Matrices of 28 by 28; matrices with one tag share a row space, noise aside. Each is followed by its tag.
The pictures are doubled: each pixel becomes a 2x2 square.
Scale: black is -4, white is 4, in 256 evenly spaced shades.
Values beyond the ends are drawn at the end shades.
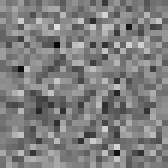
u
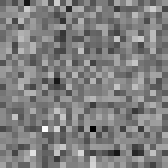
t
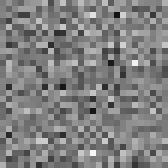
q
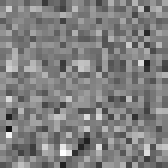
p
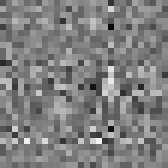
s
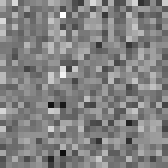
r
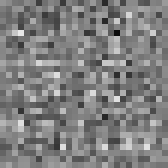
u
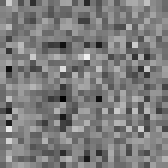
p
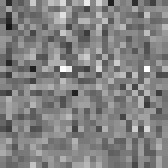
p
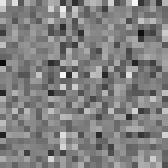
r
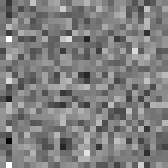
p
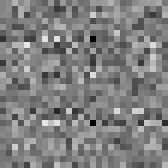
t
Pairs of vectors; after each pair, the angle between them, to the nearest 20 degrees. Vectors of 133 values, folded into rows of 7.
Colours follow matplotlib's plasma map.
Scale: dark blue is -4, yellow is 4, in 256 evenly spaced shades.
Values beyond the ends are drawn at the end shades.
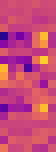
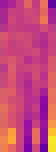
100 degrees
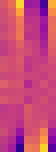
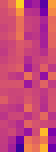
20 degrees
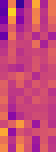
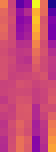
80 degrees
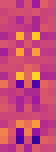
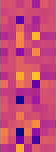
40 degrees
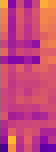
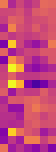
80 degrees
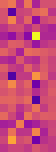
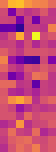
60 degrees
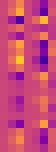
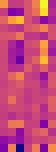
140 degrees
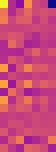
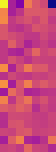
20 degrees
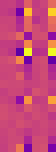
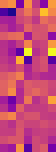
40 degrees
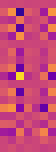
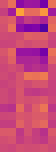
100 degrees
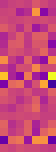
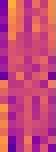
120 degrees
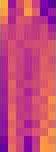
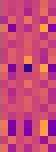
100 degrees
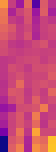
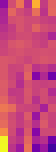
160 degrees
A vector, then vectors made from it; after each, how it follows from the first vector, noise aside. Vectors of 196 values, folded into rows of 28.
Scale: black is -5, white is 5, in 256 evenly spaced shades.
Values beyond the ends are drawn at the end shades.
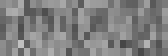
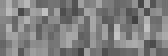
reversed, negated.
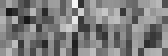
wrapped around, scaled up.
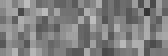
reversed, negated.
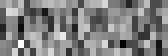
scaled up.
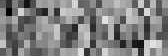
reversed, scaled up.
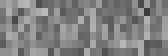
reversed, negated.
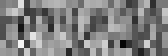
scaled up.
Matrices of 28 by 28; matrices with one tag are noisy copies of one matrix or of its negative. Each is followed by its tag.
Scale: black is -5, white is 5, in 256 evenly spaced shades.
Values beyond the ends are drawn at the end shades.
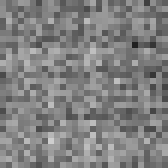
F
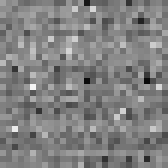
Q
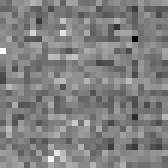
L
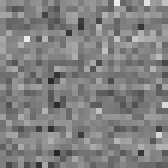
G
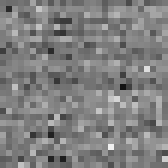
L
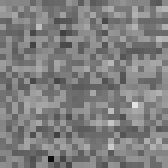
L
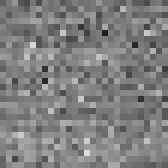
F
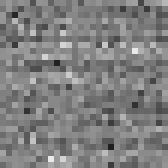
L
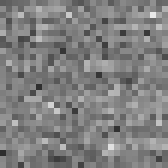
L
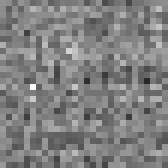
Q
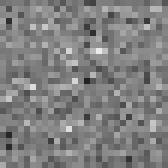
Q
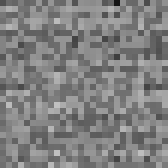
G
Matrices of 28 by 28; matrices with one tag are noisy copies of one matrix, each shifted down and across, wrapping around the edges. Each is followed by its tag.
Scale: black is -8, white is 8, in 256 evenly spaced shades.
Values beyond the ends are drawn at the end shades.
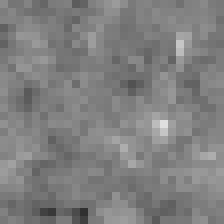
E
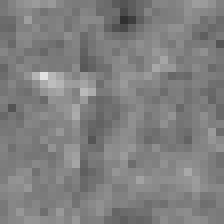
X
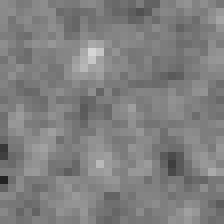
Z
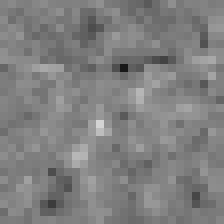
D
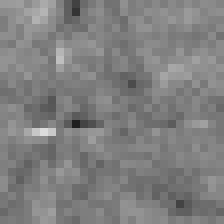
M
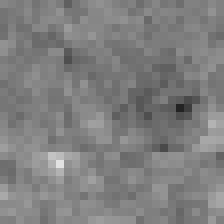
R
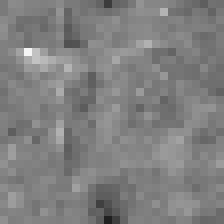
X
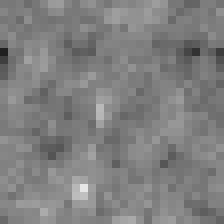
E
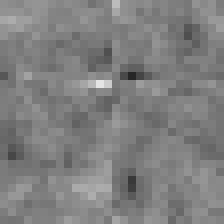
M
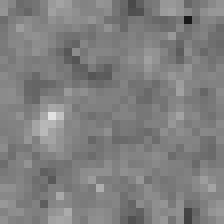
Z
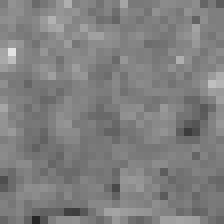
D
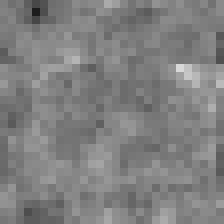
X
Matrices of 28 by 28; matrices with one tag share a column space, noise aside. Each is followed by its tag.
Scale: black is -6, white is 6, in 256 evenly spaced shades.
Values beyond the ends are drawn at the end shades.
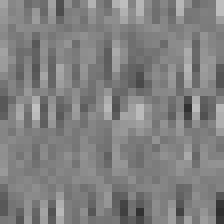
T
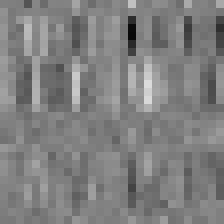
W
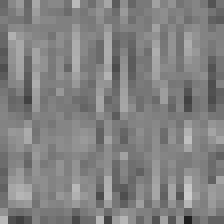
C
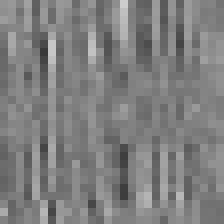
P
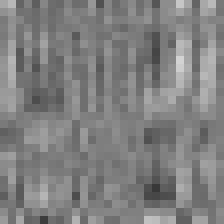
C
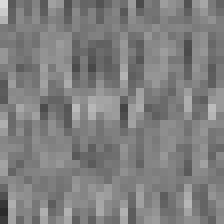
T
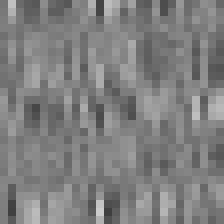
T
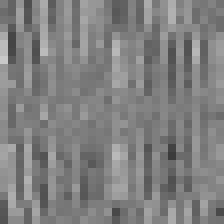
P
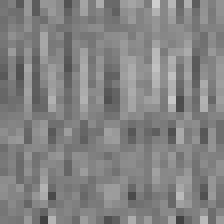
C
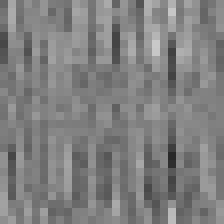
P
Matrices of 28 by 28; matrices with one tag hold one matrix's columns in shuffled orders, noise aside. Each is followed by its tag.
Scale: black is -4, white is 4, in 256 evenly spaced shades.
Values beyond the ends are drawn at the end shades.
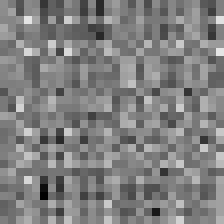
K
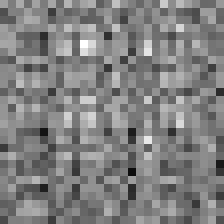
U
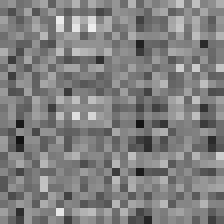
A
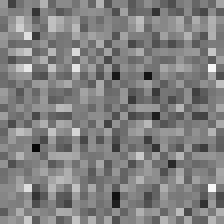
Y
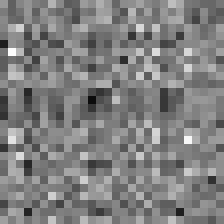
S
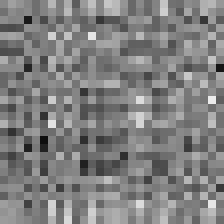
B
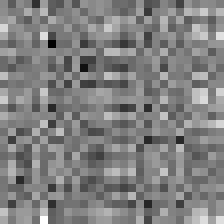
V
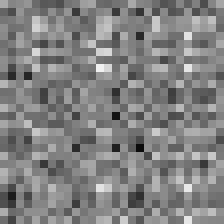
Y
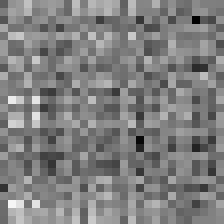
B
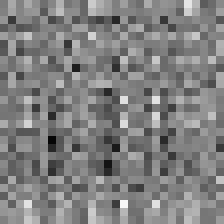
B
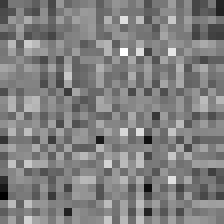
K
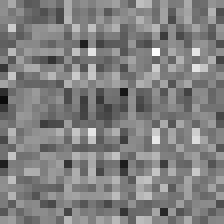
S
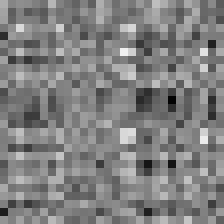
S
